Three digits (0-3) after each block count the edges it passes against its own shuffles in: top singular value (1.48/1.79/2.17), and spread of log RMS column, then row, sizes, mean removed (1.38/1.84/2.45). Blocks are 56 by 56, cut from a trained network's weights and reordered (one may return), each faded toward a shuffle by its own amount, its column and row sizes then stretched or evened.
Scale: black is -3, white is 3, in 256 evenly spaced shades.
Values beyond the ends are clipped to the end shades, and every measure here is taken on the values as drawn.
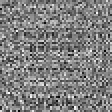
3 0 2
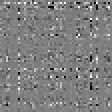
1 3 3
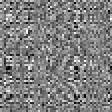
3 3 2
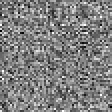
2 0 1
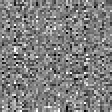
2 3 1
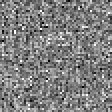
0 1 0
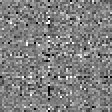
1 1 2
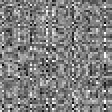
3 3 0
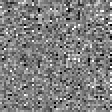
2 2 1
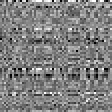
3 1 3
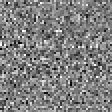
1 0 2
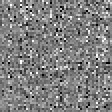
0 3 1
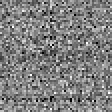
1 1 1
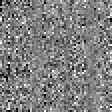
1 3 1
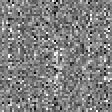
0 3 0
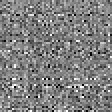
2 0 3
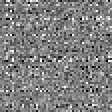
0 2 3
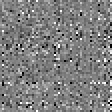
1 3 2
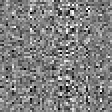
2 3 2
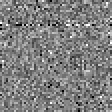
0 0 1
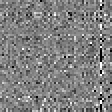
2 2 2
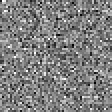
1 0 1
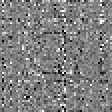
1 3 2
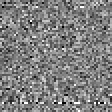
1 0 2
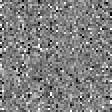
1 2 1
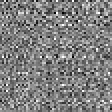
3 0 3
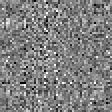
2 2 0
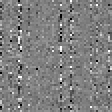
0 3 0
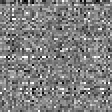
2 1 3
